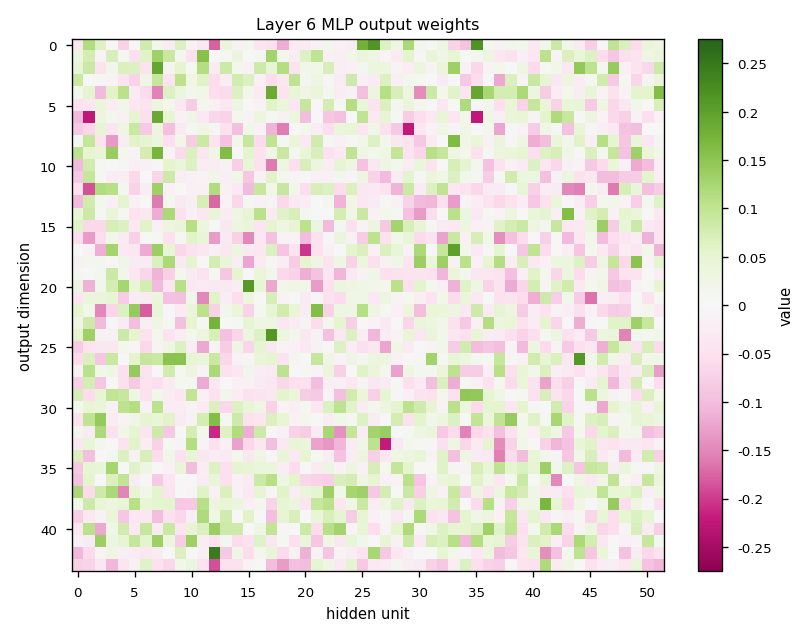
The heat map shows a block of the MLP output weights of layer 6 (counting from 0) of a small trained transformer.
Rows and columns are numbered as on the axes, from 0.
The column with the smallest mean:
48
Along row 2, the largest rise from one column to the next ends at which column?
7
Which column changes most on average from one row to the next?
12
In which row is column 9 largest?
26
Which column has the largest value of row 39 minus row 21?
11
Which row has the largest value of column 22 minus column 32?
32
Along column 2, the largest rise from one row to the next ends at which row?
41
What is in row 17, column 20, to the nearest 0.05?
-0.2
